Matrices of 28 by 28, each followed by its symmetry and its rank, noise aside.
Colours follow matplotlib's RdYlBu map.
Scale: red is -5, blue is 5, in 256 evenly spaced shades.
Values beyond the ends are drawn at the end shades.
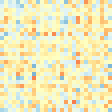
no symmetry, rank four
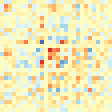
symmetric, rank three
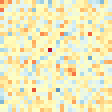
symmetric, rank five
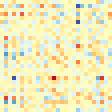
no symmetry, rank three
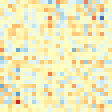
antisymmetric, rank four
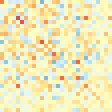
symmetric, rank five
